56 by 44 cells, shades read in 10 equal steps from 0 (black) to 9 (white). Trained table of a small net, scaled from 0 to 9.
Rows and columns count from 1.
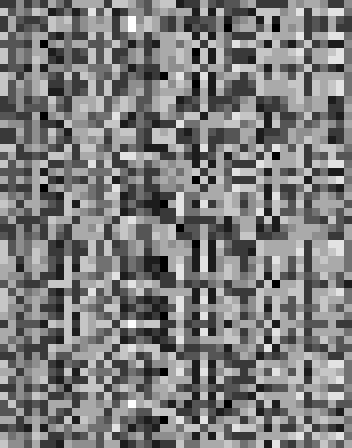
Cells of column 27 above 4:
13
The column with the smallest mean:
25
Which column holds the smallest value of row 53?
21
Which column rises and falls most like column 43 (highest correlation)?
6
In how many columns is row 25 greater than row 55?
15
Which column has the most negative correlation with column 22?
19
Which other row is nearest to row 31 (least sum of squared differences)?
8
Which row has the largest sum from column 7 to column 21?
41
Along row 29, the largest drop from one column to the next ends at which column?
23
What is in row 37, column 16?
3
